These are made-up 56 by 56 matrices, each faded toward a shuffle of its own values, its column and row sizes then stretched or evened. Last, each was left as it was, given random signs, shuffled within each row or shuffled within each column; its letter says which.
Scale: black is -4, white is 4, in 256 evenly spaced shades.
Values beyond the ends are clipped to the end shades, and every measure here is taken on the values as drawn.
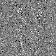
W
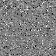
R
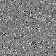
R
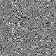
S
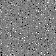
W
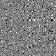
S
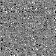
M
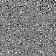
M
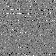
R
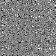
M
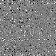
S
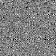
S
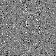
W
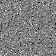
W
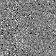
W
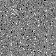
W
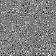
M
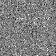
R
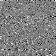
R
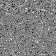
R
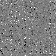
W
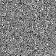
W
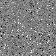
W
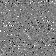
R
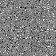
R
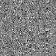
S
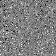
W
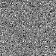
M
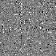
M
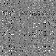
S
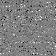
R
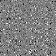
S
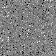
W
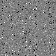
W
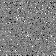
R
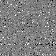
R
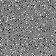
R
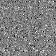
R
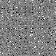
S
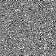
M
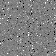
W
